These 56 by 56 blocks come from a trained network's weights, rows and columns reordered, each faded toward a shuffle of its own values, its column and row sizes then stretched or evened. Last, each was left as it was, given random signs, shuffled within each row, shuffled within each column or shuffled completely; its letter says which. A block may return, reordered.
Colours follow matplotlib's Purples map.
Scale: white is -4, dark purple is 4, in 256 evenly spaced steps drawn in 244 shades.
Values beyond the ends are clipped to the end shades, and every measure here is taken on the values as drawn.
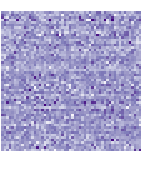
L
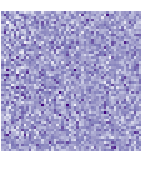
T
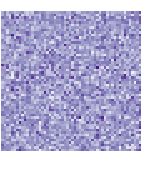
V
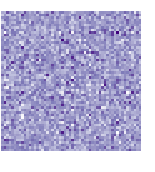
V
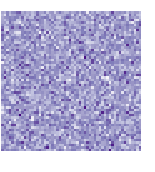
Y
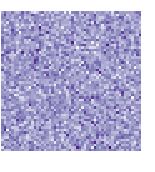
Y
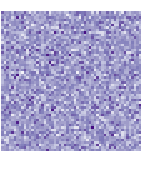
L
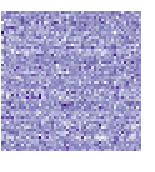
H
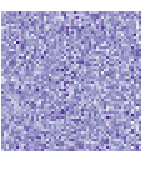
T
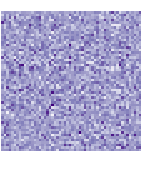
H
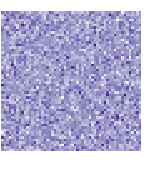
Y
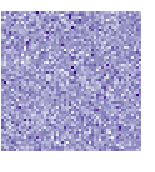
Y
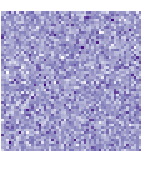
Y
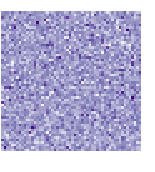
Y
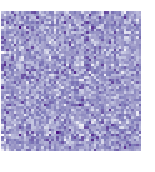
H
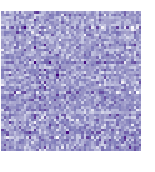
H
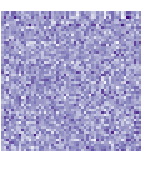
H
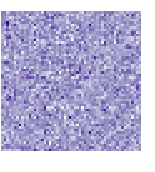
V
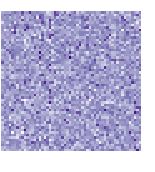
T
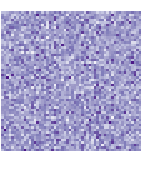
T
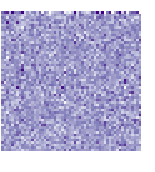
V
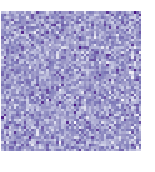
T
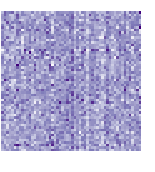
H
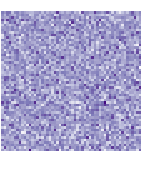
L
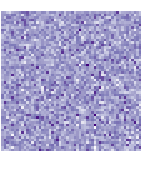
T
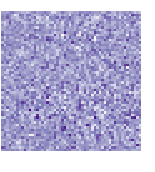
V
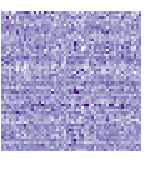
H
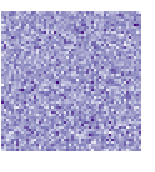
L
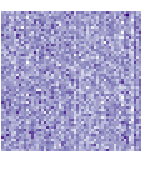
T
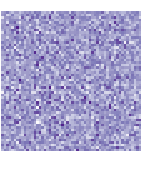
V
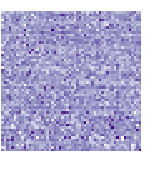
L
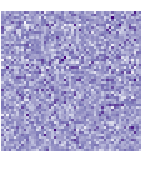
V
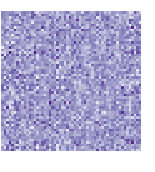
H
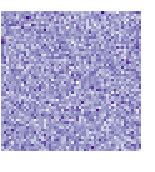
Y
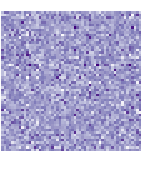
V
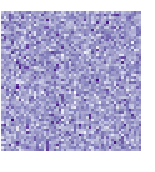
T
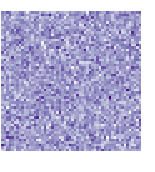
L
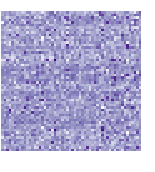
H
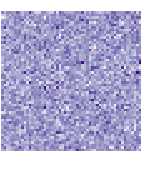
H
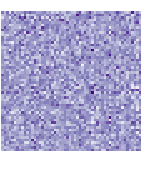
V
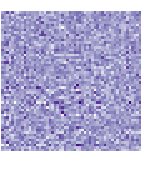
H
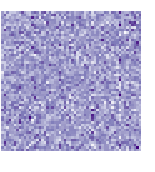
H
